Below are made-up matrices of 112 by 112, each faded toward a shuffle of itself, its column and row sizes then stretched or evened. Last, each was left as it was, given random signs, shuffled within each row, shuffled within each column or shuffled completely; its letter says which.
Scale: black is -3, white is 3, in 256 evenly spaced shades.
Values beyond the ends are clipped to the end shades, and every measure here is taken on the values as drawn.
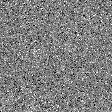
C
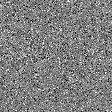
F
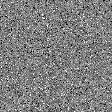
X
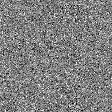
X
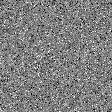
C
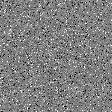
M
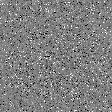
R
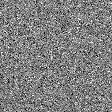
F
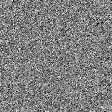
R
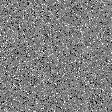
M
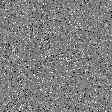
M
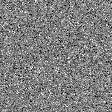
F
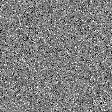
X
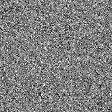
R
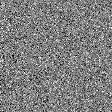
X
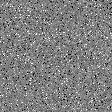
C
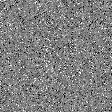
R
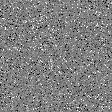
F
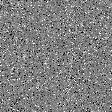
M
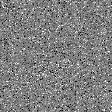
R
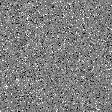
R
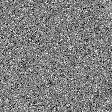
C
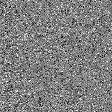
R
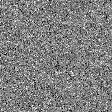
M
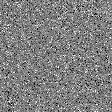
M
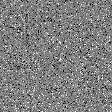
M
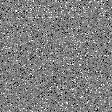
R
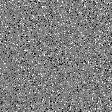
R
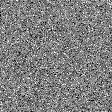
C
